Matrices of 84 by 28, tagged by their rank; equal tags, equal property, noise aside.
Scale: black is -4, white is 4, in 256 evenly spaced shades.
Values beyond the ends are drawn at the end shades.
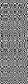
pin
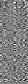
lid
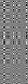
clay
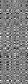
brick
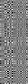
pin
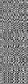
brick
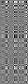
clay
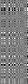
clay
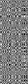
brick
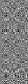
brick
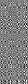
pin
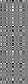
clay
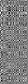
brick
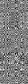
lid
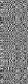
lid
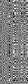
brick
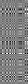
clay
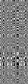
pin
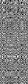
lid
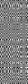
pin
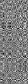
lid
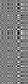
clay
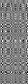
pin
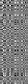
pin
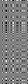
clay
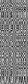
brick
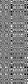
pin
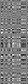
pin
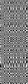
pin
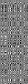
brick
